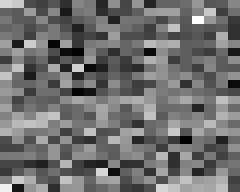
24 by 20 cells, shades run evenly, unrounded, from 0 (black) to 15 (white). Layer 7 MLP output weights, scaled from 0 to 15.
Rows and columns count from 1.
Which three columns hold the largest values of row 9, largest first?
7, 2, 5
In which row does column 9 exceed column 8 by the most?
22
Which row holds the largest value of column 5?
15
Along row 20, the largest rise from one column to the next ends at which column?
16
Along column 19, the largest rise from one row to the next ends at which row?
13
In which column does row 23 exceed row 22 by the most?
10
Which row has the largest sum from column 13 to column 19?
24
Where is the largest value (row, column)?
3, 17
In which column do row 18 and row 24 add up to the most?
4
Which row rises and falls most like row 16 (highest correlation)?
23
